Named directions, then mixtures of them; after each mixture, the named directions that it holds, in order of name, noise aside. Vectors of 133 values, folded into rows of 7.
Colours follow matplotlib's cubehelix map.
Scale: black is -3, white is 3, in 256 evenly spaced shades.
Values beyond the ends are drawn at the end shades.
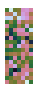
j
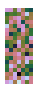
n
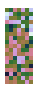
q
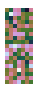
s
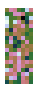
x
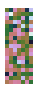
q, s.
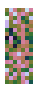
j, x.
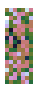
j, x.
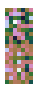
s, x.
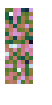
s.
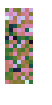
j, q.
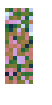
q.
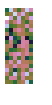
j, x.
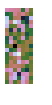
n, x.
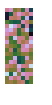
q.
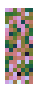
n.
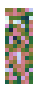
q, x.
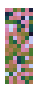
q.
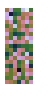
s.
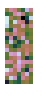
x.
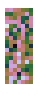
n, x.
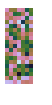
n, q.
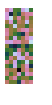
s.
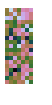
j.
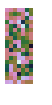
n, q.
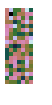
q, s.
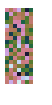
n, s.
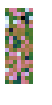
x.
